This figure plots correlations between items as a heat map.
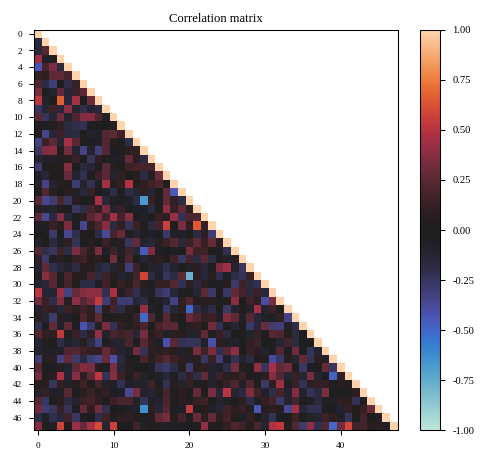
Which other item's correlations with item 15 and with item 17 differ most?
23
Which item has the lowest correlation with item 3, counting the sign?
39
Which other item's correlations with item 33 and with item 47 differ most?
8
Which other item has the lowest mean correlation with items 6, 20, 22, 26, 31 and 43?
14
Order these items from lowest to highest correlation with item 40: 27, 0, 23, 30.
30, 23, 27, 0
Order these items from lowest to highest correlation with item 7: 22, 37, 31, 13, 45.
37, 13, 45, 22, 31
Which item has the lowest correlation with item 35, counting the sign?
6
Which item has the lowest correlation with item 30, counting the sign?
32
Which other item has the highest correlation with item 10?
47
